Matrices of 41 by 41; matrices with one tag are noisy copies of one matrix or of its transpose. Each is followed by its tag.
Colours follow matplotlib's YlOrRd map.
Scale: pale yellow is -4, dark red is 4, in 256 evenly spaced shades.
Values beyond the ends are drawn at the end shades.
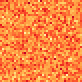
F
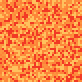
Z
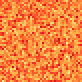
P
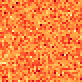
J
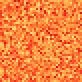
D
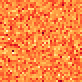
P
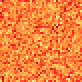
P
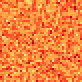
P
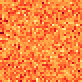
D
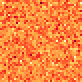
D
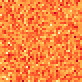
Z
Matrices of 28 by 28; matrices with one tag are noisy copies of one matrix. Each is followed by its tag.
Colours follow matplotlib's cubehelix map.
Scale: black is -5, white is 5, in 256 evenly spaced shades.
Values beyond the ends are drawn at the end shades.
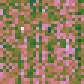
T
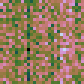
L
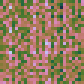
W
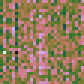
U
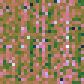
T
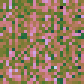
W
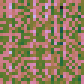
W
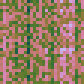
L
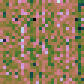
T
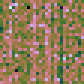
W
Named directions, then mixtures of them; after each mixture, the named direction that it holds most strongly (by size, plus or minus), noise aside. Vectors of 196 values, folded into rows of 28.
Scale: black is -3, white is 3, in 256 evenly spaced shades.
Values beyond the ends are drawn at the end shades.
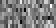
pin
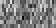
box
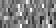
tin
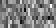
pin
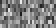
pin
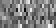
tin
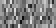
box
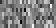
pin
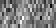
box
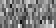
pin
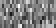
tin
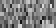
pin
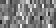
tin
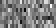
pin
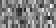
pin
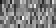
box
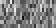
box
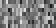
pin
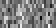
tin
